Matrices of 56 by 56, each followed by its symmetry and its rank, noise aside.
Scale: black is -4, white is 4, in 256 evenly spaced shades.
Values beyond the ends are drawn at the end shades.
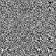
antisymmetric, rank eight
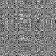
no symmetry, rank six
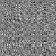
antisymmetric, rank eight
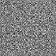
no symmetry, rank twelve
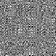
no symmetry, rank six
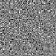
antisymmetric, rank eight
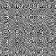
antisymmetric, rank eight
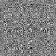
no symmetry, rank eight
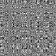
antisymmetric, rank six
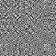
symmetric, rank six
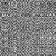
no symmetry, rank six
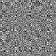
antisymmetric, rank six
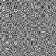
antisymmetric, rank eight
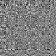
no symmetry, rank six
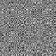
antisymmetric, rank six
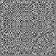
symmetric, rank six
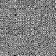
no symmetry, rank eight
